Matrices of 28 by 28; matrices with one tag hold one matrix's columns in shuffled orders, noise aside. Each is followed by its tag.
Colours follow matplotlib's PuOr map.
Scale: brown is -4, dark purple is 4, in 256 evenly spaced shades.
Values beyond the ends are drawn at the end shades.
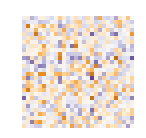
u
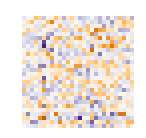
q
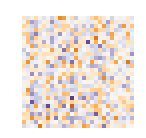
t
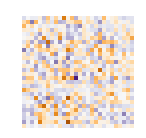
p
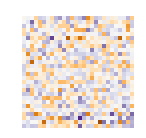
q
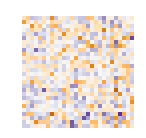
q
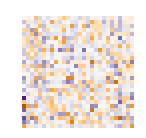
t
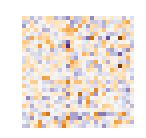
q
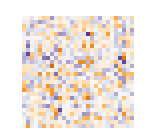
u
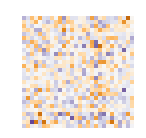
q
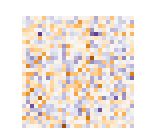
u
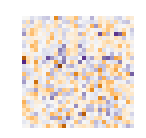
u
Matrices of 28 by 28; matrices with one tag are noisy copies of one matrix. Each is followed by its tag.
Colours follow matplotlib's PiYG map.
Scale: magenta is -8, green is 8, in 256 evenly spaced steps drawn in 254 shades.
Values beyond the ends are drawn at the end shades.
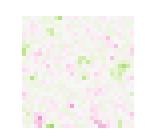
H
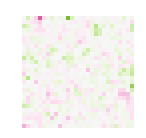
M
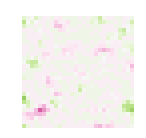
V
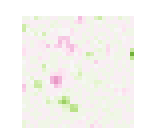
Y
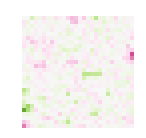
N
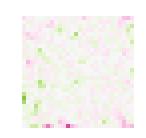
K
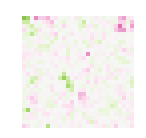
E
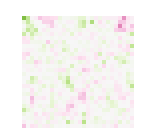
E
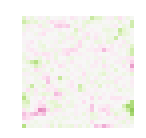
V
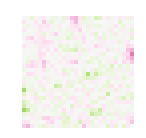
N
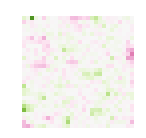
N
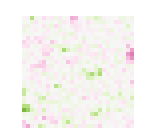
N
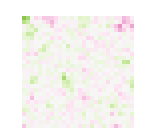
E
